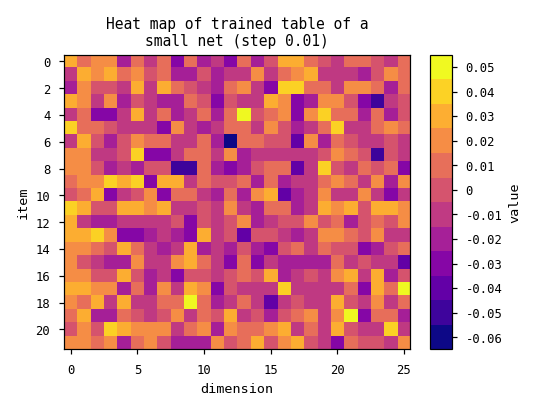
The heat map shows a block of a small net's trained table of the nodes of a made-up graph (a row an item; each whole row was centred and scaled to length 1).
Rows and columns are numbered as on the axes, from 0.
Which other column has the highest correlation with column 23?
7
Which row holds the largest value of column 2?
13
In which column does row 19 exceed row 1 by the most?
21
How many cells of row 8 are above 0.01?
3
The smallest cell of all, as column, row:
12, 6
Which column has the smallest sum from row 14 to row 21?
22
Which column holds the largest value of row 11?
0
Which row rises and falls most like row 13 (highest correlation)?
8
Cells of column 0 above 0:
16
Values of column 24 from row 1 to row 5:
0.02 -0.02 -0.01 -0.02 0.02
